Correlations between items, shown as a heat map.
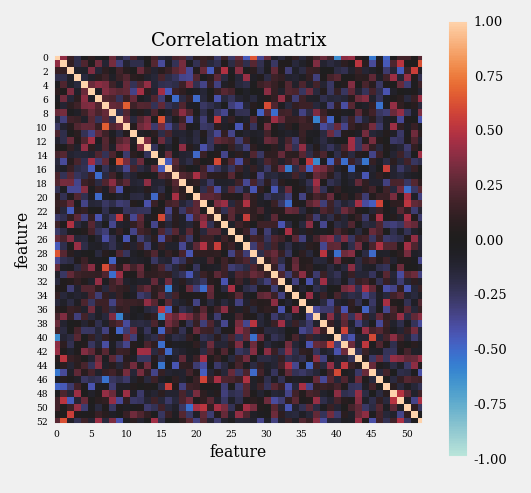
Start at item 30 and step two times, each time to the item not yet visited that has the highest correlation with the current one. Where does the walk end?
10
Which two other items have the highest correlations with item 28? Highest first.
0, 38
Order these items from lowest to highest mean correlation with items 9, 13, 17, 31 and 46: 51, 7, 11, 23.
11, 7, 51, 23
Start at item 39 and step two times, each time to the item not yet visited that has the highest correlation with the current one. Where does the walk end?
44
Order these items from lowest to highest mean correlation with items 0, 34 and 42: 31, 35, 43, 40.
40, 43, 35, 31
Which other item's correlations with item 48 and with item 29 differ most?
8
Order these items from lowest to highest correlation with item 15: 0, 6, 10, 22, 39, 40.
39, 6, 0, 22, 40, 10
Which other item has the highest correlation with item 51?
2
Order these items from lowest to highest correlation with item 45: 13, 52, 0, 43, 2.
0, 52, 43, 2, 13
